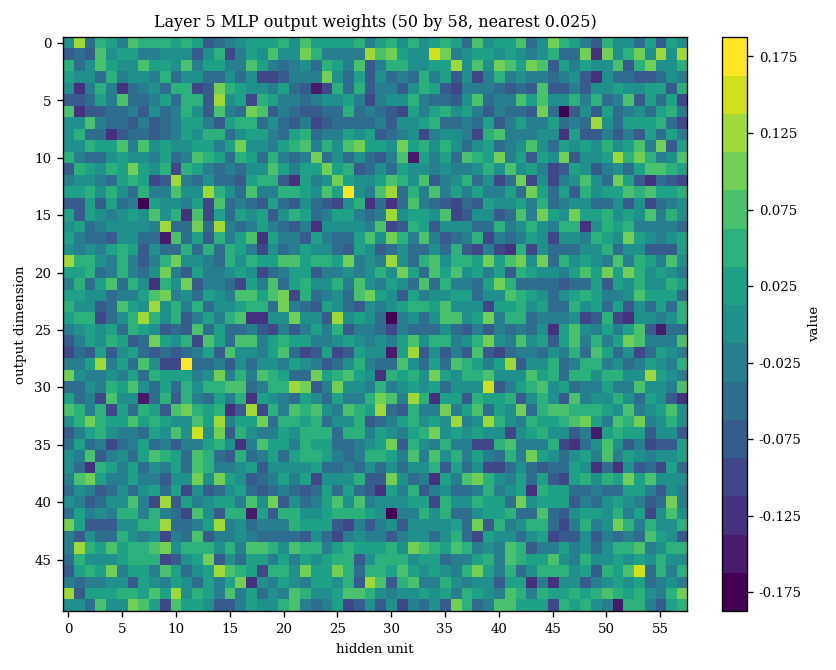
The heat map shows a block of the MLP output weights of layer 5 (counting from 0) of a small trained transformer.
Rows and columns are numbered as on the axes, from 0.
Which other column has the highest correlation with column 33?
51
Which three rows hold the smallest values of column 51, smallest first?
49, 37, 24
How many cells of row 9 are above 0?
31
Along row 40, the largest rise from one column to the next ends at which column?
9
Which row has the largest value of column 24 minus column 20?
3
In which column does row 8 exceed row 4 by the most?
1
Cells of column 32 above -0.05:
43
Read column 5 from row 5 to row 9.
0.075 -0.05 -0.05 -0.075 0.075
